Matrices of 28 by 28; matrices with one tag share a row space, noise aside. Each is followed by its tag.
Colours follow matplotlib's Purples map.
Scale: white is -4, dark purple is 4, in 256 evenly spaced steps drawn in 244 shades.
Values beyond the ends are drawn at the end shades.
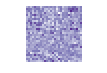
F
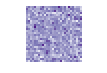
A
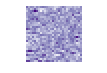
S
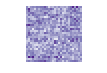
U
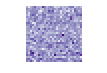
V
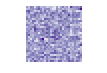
A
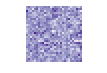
A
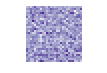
V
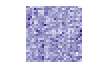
A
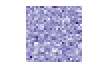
A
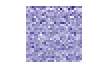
V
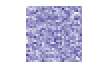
S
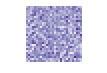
V
